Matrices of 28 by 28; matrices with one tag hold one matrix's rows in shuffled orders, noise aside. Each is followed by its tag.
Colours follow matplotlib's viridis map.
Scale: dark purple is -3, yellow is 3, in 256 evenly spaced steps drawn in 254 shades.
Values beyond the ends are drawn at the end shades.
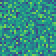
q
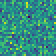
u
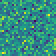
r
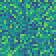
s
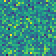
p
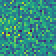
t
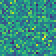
p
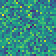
t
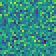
q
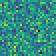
q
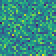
q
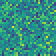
s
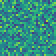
q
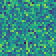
p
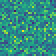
p
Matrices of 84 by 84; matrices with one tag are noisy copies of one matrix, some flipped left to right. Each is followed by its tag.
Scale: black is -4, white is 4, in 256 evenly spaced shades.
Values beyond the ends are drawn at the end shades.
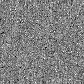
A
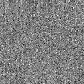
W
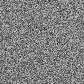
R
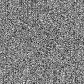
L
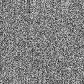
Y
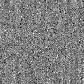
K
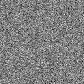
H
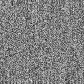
A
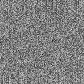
L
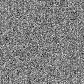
L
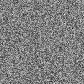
H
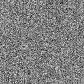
L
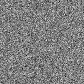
H
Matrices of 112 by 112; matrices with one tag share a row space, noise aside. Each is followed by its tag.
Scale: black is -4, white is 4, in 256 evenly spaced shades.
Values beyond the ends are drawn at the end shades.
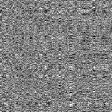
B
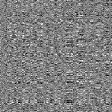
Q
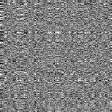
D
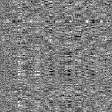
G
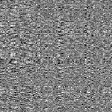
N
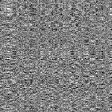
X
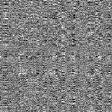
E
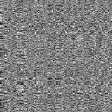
D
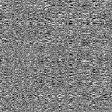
B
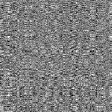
X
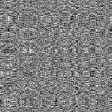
X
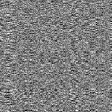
X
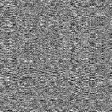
X
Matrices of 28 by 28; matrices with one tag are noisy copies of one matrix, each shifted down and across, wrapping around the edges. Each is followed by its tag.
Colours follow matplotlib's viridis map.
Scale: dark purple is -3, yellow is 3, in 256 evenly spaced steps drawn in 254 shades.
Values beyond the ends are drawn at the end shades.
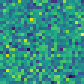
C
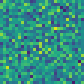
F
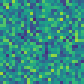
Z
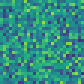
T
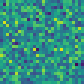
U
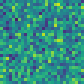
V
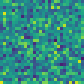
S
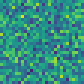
C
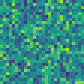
Z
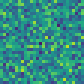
C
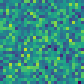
V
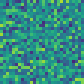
F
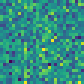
T
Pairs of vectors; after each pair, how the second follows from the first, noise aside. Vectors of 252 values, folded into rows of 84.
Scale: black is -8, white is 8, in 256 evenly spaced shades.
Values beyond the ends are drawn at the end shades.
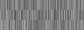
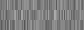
negated.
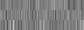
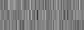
wrapped around, negated.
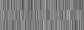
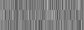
wrapped around, negated.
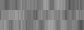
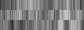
wrapped around, scaled up.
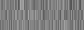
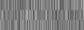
wrapped around, negated.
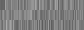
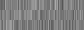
copied.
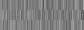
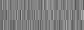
negated.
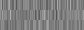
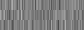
wrapped around, negated.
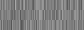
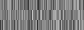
wrapped around, scaled up.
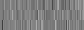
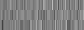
sign-scrambled.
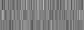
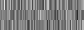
wrapped around, scaled up.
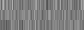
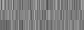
copied.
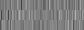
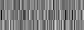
wrapped around, scaled up.
